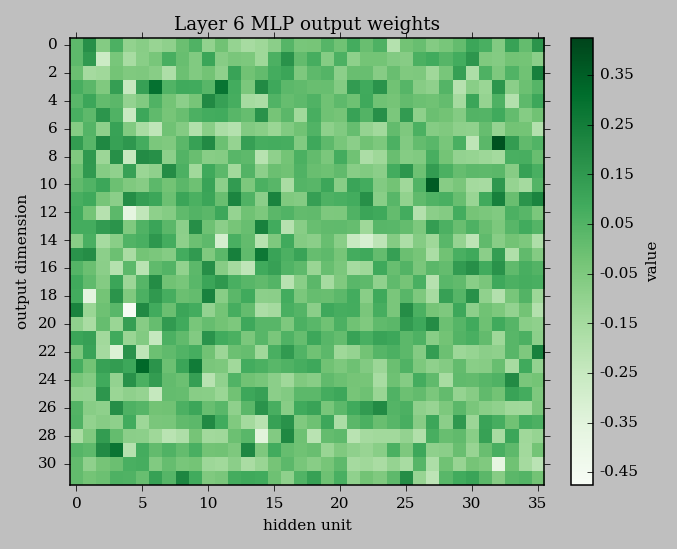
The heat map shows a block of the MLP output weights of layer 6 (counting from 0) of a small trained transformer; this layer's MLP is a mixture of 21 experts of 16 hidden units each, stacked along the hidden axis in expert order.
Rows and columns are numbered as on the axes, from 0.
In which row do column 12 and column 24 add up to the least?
0
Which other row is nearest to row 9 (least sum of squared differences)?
20
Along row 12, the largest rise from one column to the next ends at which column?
3
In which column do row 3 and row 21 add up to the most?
11
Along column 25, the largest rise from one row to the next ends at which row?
31
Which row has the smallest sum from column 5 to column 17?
6
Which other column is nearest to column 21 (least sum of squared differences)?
22
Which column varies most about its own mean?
4
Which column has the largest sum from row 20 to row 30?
9
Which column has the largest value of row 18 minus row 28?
10
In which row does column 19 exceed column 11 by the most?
14
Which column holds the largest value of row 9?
7
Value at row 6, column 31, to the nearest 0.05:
0
